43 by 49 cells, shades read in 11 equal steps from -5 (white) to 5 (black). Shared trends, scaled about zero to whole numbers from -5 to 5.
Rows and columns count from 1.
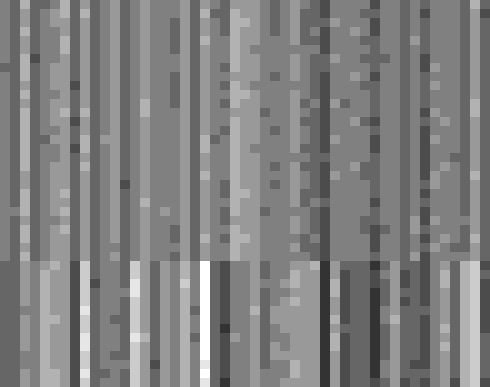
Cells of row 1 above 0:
16
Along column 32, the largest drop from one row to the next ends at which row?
30
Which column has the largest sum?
33
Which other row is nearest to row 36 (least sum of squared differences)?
40
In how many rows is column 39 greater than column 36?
6
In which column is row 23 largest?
38
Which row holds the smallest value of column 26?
35
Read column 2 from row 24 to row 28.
0 1 1 1 1
